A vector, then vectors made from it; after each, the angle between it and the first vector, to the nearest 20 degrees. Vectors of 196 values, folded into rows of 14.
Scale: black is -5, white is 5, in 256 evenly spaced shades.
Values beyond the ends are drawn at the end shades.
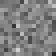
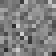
20 degrees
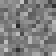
160 degrees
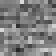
140 degrees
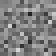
60 degrees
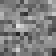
40 degrees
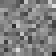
20 degrees
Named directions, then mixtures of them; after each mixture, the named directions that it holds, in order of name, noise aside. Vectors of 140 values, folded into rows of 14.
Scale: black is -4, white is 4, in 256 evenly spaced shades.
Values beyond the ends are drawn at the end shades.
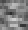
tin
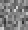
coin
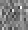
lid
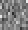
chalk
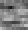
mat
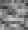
mat, tin.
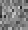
chalk, lid.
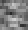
tin.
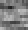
mat.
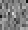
chalk.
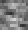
tin.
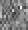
chalk, lid.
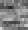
mat.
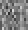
chalk, lid.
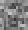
coin, tin.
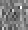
lid.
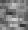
tin.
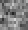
chalk, tin.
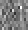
lid.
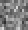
coin, tin.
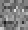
coin, mat.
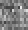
lid, mat.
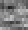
mat.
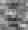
tin.
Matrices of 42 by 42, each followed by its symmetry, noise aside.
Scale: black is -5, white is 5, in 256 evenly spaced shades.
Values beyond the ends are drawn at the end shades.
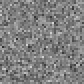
no symmetry.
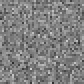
mirrored left to right.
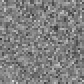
symmetric across the other diagonal.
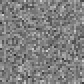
mirrored top to bottom.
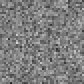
mirrored top to bottom.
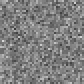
no symmetry.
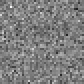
mirrored left to right.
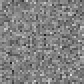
mirrored top to bottom.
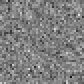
symmetric across the other diagonal.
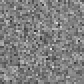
symmetric across the other diagonal.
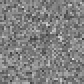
symmetric across the other diagonal.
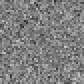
symmetric.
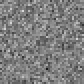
symmetric.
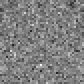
mirrored left to right.
